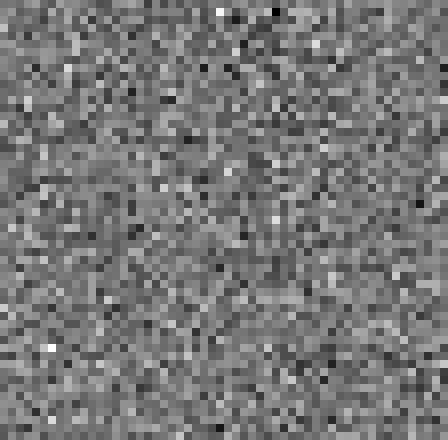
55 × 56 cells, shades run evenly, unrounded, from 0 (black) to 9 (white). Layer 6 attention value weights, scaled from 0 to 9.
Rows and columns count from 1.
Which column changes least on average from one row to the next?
45
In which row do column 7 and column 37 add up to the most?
44
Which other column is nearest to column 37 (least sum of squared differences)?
12
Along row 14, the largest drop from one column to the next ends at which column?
36
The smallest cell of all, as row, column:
2, 35
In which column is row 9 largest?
9
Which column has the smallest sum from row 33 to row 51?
39
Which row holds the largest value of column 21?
24
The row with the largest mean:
38
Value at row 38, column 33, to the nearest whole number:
6
